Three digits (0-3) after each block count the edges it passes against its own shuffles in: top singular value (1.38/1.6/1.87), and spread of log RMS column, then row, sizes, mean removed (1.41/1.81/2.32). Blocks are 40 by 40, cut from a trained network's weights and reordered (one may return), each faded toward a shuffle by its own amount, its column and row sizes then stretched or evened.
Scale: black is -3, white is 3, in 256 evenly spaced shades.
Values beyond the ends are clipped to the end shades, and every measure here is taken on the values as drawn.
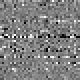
2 0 3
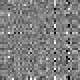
3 2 2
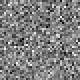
2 0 0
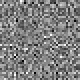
3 0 1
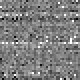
2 1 2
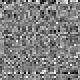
3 0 2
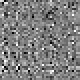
3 2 2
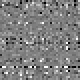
1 2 3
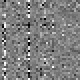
2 3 0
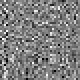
3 3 0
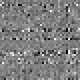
2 1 3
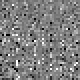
0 2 2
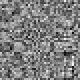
3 0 0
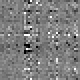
2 3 1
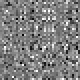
3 2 2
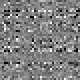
3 2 3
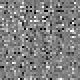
1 3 2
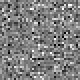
2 2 1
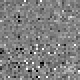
0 0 2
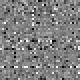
0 0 3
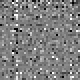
2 2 3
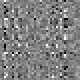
3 3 2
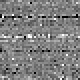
2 1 3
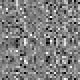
3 3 1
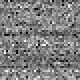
1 0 1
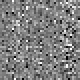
1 3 0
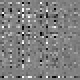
3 3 3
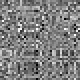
3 2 1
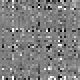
1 3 3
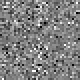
0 1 1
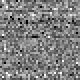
0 0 1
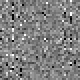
1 2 0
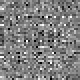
2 1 3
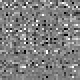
2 1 3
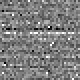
2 0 1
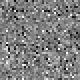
0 2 1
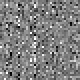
0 3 0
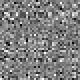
3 1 2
